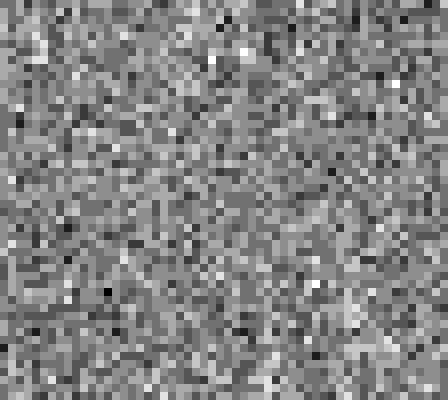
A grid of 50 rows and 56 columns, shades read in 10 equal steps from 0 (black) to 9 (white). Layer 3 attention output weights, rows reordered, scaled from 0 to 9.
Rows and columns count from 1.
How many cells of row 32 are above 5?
16
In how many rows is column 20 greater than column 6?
20
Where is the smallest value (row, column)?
37, 14
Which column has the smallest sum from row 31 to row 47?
5
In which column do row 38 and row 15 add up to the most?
9
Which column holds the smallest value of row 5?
34
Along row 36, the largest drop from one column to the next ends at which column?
41
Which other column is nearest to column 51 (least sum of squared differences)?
29
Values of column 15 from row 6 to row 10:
5 4 4 4 3
